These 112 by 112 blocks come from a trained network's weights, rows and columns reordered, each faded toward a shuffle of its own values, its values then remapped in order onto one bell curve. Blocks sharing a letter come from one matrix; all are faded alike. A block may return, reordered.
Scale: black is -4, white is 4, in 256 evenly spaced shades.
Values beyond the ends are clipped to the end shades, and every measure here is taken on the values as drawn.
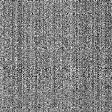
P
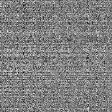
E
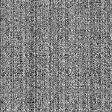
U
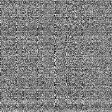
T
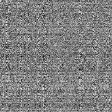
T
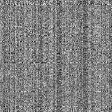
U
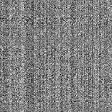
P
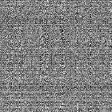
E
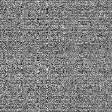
T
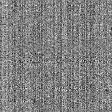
P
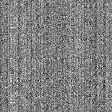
P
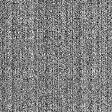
P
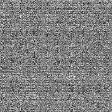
E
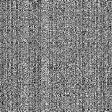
P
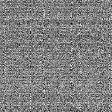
T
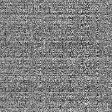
E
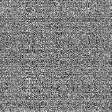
T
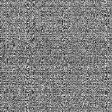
T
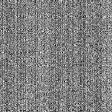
P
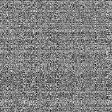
T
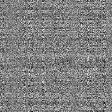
T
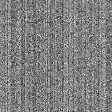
P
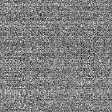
T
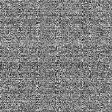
T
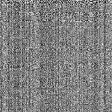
U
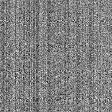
P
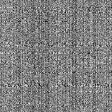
U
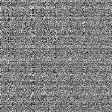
E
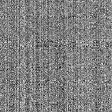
U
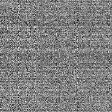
T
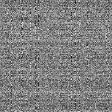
T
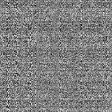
T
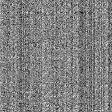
P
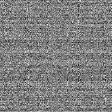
E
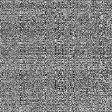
T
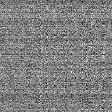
E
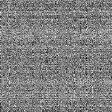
E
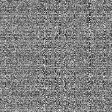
T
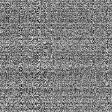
E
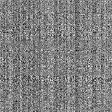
P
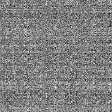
T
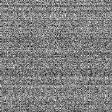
E
